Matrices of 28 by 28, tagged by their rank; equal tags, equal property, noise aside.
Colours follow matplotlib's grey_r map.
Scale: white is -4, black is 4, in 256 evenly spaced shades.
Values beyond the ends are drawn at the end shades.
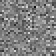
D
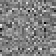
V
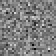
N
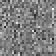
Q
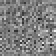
V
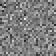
D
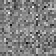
N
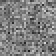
Q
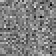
N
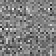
Q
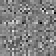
V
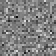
N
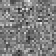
Q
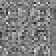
V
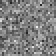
N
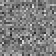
N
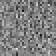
D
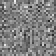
D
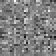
Q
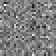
Q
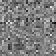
Q
